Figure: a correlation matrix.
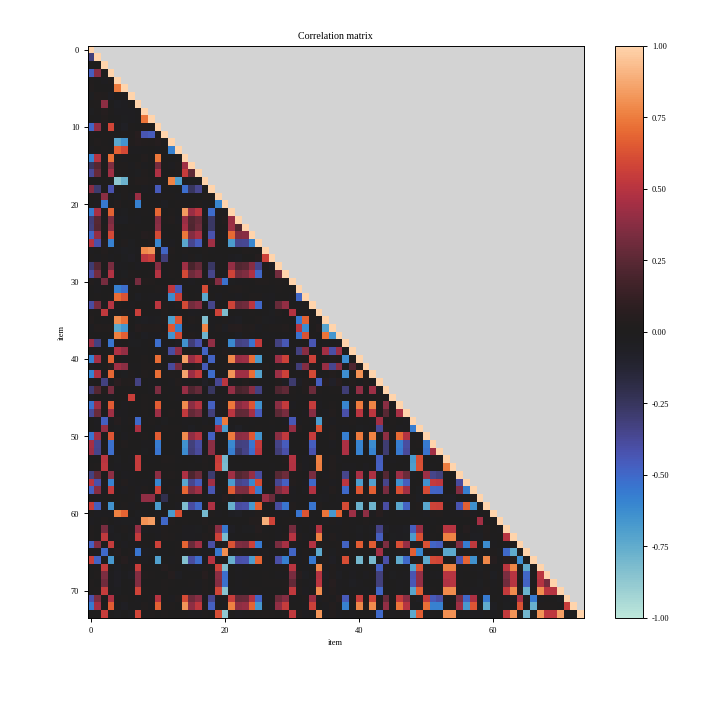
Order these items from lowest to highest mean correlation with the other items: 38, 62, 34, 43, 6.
38, 43, 6, 62, 34
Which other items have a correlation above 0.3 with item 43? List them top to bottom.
20, 48, 65
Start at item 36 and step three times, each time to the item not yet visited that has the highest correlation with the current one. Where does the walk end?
31
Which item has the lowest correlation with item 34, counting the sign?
20
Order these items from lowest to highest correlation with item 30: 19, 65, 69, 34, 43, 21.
65, 43, 21, 69, 19, 34
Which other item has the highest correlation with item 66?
59
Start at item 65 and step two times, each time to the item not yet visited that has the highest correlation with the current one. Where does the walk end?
48
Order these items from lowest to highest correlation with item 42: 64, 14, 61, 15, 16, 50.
61, 15, 16, 64, 50, 14
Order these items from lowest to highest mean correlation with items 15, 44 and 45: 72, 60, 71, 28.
60, 28, 71, 72
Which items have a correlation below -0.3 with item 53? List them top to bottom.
20, 43, 48, 65
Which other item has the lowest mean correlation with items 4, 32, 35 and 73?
17
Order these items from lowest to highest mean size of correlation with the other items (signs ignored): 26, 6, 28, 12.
6, 26, 12, 28
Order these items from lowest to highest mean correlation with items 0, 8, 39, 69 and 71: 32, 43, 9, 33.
43, 33, 32, 9
